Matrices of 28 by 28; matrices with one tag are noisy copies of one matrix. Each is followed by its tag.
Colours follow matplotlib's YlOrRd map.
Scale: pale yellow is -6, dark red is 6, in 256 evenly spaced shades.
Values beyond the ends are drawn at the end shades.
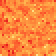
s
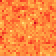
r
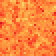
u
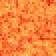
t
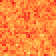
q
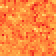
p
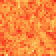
q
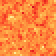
p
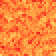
s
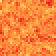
t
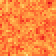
t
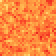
t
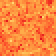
t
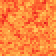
p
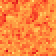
p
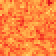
t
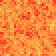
q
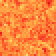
t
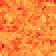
s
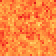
q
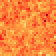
r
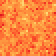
u
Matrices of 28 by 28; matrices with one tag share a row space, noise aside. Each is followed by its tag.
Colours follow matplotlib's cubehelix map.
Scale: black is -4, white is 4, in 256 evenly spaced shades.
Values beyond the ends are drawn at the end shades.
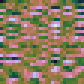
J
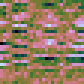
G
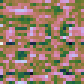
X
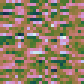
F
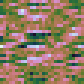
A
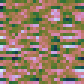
J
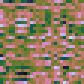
X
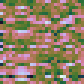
X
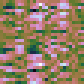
F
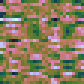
J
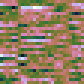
A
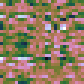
X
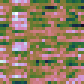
G
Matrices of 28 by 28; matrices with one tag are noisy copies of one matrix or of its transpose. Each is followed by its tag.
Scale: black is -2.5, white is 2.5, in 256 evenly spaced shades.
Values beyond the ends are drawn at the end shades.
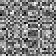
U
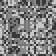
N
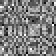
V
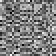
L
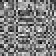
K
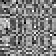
K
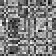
N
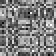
N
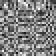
K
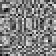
K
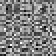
L
